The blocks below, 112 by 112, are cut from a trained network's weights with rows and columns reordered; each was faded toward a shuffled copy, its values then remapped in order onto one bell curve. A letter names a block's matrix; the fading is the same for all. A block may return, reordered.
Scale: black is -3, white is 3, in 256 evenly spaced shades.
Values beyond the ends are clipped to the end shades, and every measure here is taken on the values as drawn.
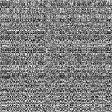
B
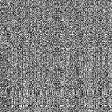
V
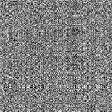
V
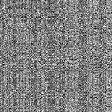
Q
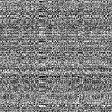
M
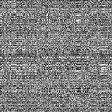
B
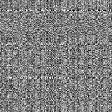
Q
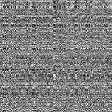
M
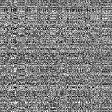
B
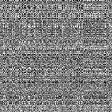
M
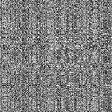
Q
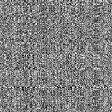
Q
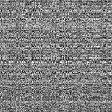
B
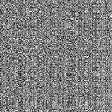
V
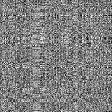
V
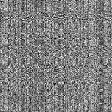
Q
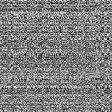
B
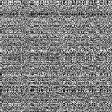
M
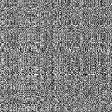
Q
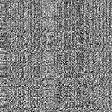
Q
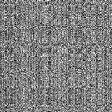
Q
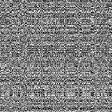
M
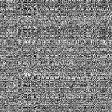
B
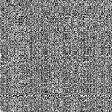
Q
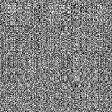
V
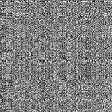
Q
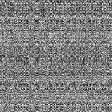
B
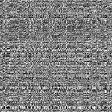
B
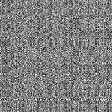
Q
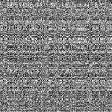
M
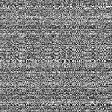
B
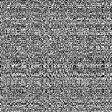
B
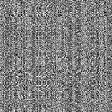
Q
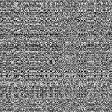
M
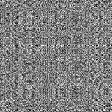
Q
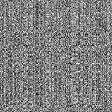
Q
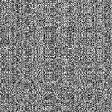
V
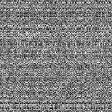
M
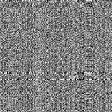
Q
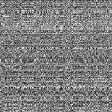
B
